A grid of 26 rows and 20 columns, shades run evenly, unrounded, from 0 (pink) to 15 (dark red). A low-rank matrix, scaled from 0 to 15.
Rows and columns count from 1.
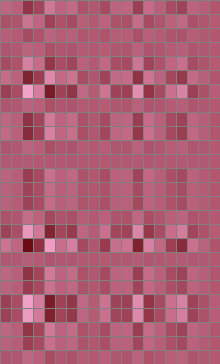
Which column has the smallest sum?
5
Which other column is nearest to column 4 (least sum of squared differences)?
17
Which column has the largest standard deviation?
3
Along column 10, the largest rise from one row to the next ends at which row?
18
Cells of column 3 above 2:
22
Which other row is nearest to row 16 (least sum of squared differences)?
26
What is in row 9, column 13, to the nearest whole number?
10
